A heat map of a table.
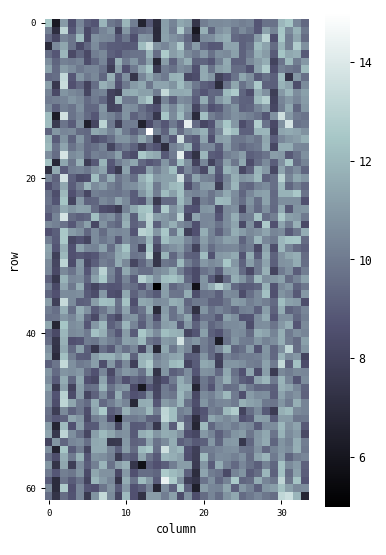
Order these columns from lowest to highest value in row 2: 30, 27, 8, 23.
8, 27, 23, 30
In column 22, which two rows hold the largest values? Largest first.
34, 23
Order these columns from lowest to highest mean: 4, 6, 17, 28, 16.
6, 4, 16, 28, 17
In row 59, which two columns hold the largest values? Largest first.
15, 30
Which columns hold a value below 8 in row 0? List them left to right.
1, 12, 14, 19
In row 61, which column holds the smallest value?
33
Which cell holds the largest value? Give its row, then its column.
14, 13
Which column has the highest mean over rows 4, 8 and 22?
2
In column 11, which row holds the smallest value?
49
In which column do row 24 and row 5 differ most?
9
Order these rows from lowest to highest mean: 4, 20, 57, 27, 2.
57, 2, 4, 27, 20
